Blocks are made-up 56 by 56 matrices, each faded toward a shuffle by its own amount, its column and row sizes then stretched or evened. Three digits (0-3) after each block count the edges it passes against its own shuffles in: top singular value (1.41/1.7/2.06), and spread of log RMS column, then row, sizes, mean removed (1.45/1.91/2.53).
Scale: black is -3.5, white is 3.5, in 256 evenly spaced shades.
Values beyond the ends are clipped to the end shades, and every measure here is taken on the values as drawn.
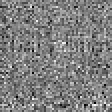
2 0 2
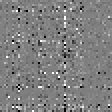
2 3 2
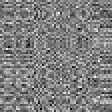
3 0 0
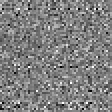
2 1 2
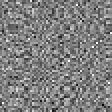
3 1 0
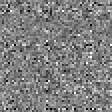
2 1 2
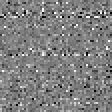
2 0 3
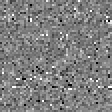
0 0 1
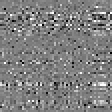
3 0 3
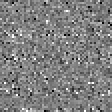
0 1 2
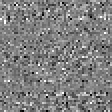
1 0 3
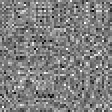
3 0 0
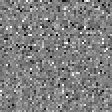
1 0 1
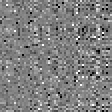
3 2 0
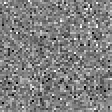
1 0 0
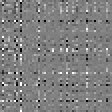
3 3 3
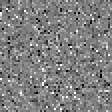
0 1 0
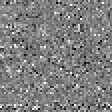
1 0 2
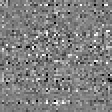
0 2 3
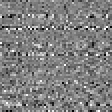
3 0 3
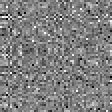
3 1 0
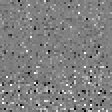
0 1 2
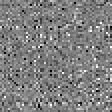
3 1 1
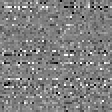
3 0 3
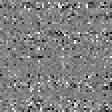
1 2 3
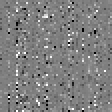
0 3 1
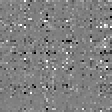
1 2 2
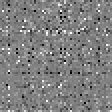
0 2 2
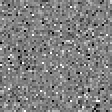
0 1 1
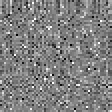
3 0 0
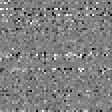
1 0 3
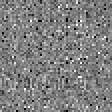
2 1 1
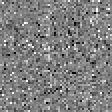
1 0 0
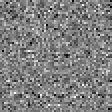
2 0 2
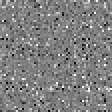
1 1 2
